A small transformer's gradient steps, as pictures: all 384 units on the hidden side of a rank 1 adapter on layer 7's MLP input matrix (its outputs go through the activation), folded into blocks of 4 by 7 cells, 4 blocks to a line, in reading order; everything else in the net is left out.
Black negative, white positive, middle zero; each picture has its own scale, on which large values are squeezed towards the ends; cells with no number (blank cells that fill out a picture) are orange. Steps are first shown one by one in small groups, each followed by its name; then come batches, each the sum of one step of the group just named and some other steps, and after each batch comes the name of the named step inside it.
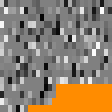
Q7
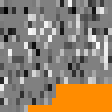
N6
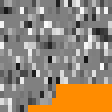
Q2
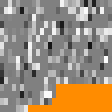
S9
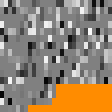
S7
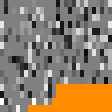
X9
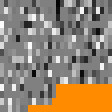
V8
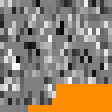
S7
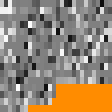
Q7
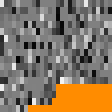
X9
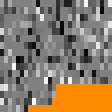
X9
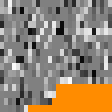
S9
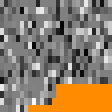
X9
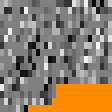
S7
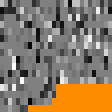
Q2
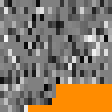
Q7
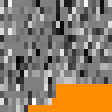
X9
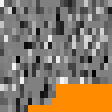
Q7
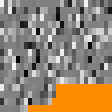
N6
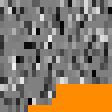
S7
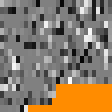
S7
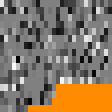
Q7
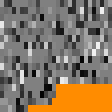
Q7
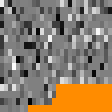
S9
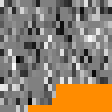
X9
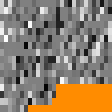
Q7
